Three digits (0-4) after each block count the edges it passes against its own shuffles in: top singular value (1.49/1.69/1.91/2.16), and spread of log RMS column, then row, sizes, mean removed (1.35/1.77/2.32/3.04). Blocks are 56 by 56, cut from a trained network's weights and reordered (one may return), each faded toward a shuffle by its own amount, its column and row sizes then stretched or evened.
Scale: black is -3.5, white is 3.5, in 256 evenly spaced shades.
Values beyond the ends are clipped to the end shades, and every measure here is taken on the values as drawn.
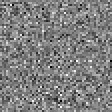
1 0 2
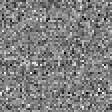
1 0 2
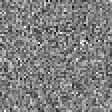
1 0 1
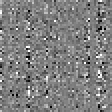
1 4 2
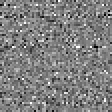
0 0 2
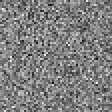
2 0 0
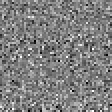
0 1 2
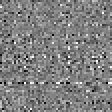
1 1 3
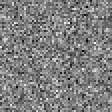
0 1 0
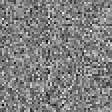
2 1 0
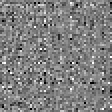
0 3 3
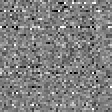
0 1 3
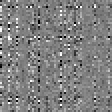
3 4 2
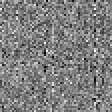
2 2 0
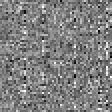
2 3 0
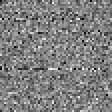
1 0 2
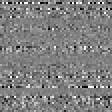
1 0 4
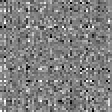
3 3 3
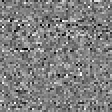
0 0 3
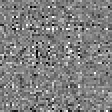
0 2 3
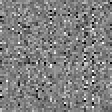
0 3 1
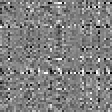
4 3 3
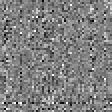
2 3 1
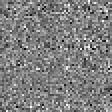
0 1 2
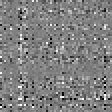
0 3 4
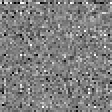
0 1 2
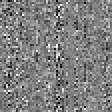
1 4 0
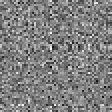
4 2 2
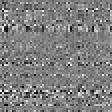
4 2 4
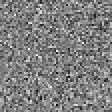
1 2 0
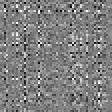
4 4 2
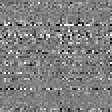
2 1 4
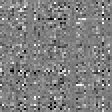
0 4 3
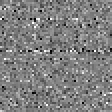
0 0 3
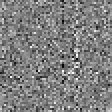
0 2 1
